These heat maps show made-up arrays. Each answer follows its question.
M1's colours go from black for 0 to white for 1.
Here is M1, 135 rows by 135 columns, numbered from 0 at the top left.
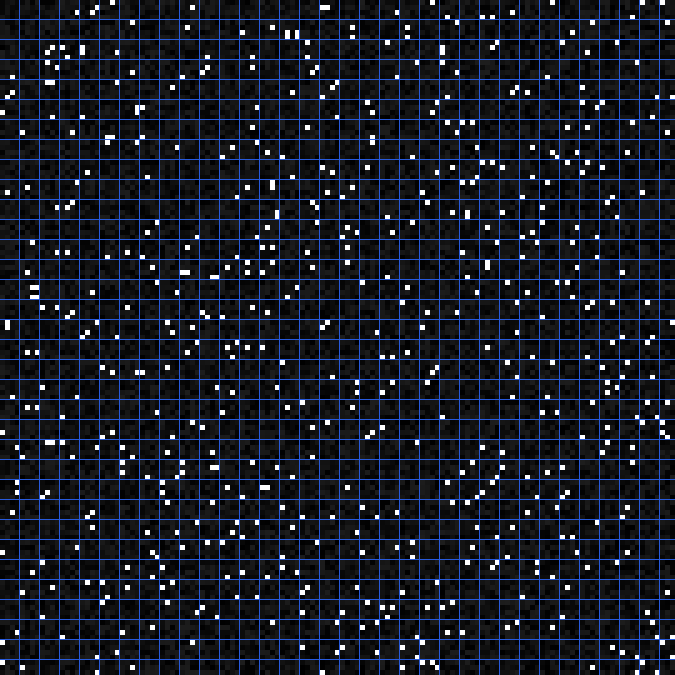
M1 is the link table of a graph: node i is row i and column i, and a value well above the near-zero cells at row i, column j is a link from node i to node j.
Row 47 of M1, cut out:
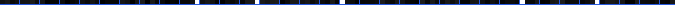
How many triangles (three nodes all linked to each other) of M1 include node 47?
5
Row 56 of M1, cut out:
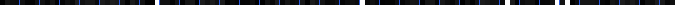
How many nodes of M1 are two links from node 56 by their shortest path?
8
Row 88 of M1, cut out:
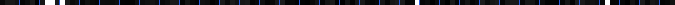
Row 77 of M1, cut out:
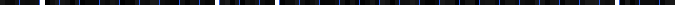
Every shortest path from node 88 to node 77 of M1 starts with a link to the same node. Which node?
node 10
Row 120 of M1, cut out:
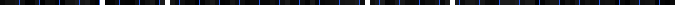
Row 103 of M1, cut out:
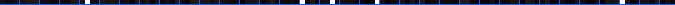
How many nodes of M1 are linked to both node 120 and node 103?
0
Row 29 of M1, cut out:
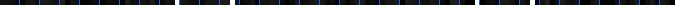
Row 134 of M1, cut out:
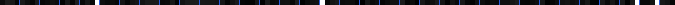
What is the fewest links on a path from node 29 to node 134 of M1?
7
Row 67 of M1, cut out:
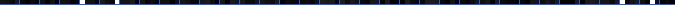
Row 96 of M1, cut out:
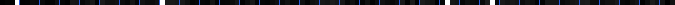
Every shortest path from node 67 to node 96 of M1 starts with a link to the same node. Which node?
node 16
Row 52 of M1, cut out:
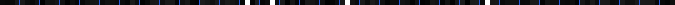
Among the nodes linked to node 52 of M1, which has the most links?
node 54
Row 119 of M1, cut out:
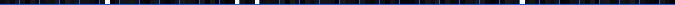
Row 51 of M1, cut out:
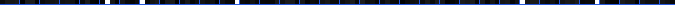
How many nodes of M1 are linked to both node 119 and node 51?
3
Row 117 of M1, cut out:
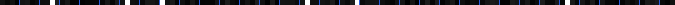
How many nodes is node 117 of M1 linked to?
6
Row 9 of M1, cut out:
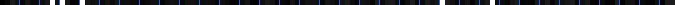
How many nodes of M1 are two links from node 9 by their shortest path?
10
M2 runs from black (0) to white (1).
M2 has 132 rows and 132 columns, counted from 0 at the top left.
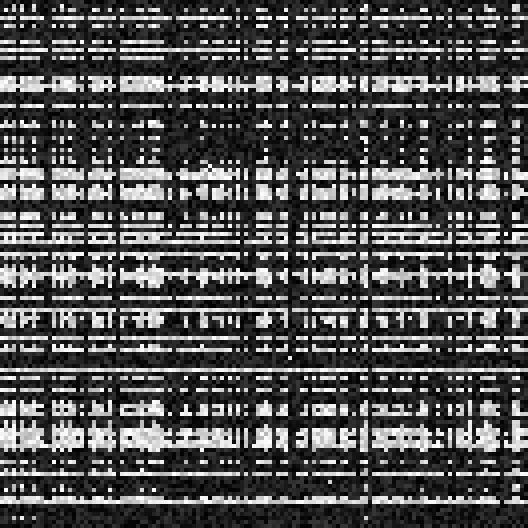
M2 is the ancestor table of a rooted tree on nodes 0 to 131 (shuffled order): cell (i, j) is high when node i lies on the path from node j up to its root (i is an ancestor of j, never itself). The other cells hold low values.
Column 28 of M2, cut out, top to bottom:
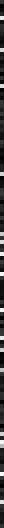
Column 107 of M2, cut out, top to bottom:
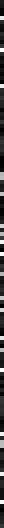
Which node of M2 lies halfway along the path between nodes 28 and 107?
44
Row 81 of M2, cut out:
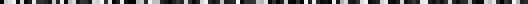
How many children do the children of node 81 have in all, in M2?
1
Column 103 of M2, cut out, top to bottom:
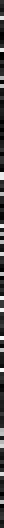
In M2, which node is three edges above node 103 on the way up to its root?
56
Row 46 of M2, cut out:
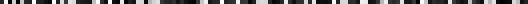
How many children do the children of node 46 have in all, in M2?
6
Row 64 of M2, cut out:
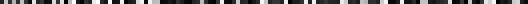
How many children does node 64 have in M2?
6
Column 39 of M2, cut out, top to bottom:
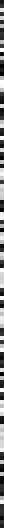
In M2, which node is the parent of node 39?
100
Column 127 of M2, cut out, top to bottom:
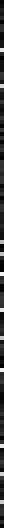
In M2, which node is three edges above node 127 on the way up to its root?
12
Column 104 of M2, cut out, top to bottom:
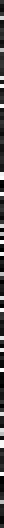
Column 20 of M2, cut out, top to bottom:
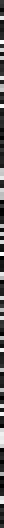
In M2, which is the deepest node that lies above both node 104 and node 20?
26
